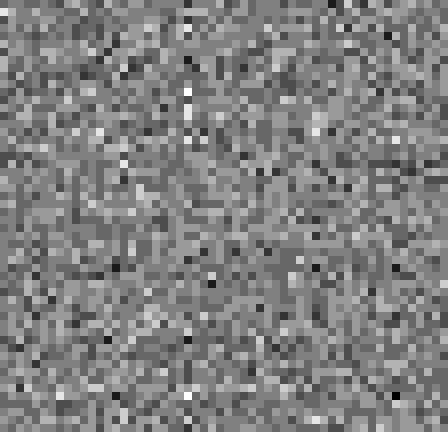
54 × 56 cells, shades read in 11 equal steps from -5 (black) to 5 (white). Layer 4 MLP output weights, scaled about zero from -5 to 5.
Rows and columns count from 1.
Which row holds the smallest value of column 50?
50
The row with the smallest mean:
34
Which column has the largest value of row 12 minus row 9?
24
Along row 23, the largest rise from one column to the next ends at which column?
43
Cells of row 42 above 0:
24
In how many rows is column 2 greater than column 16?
23
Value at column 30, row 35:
-2
